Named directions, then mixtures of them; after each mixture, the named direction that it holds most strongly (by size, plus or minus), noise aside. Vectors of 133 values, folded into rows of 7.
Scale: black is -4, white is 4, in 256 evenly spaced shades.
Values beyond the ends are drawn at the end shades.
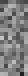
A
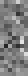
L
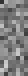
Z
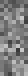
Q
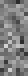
L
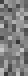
Z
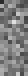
Z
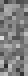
A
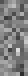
A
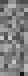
A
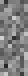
A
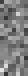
Z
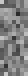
Z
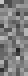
Z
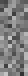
A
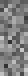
A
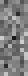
L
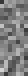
Z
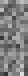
A
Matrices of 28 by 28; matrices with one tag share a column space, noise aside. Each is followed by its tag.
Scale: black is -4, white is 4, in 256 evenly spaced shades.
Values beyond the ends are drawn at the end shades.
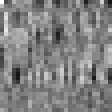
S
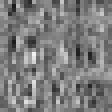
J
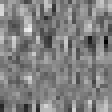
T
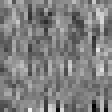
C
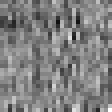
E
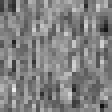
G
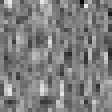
J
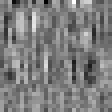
S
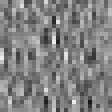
J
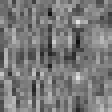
J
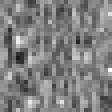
J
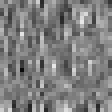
C
